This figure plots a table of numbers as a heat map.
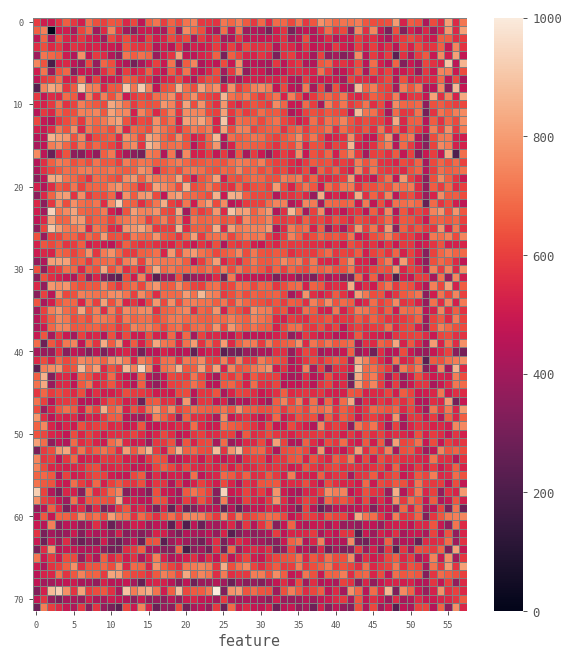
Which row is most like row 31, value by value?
71
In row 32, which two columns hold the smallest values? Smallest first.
1, 52
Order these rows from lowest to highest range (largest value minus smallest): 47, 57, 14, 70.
70, 47, 14, 57
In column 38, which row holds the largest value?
21
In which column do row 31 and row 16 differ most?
56
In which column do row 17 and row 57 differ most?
0
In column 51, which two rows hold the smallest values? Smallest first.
63, 16
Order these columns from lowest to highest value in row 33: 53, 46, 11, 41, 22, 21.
53, 41, 46, 21, 11, 22
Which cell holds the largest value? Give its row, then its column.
69, 24
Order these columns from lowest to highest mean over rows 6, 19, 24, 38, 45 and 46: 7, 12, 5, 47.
7, 5, 47, 12
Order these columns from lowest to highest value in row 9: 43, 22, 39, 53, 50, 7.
43, 50, 22, 39, 7, 53
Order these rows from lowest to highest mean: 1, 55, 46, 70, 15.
70, 1, 46, 55, 15
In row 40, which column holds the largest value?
42
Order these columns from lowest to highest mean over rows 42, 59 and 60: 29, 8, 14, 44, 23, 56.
23, 29, 44, 8, 14, 56
